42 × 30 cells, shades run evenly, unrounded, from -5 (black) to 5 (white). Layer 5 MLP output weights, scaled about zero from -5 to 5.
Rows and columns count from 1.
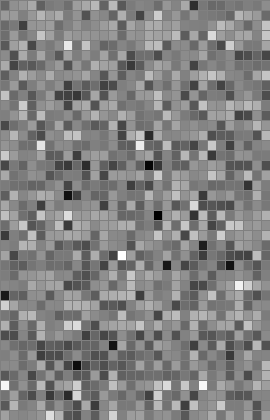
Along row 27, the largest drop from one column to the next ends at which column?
19
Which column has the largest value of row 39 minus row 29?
23
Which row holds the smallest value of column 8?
20
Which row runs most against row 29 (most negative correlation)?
6
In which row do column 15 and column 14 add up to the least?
7
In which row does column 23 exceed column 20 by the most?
39
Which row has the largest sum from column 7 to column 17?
33
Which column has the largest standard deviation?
8
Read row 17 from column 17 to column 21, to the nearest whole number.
-5 -3 0 -1 -1
